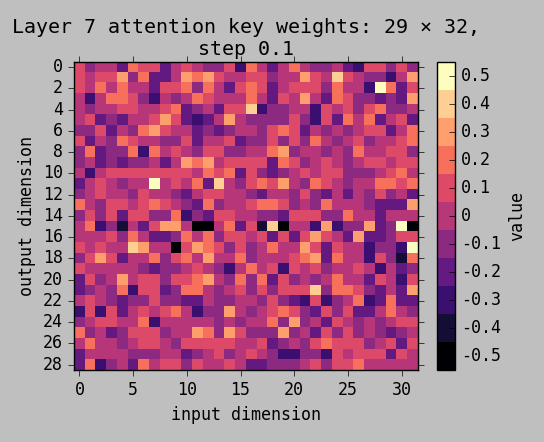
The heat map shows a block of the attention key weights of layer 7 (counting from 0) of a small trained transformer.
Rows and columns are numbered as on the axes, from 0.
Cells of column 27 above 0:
7
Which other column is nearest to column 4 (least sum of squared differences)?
24
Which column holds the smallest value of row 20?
30
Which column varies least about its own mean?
3
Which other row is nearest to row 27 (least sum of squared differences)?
12
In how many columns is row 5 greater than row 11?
8
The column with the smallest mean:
27
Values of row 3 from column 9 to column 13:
-0.1 0 0.2 0.1 0
